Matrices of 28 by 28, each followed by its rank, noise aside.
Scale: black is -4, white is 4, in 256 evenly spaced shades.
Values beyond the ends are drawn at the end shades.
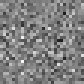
seven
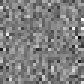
six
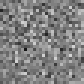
eight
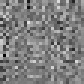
five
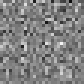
five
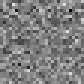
eight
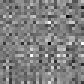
four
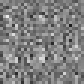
six
